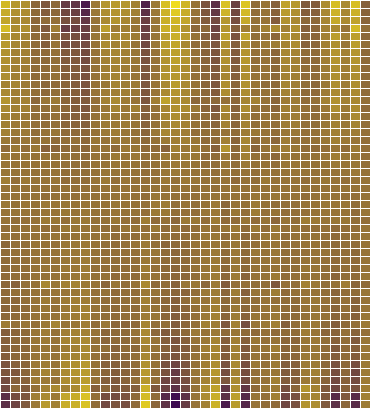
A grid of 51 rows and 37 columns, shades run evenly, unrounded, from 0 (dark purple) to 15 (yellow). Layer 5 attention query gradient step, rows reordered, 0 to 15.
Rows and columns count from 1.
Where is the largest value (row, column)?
1, 18
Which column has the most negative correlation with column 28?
35
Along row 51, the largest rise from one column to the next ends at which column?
24
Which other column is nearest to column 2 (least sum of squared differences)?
30
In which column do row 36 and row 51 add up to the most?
15
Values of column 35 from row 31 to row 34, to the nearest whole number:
7 7 7 7
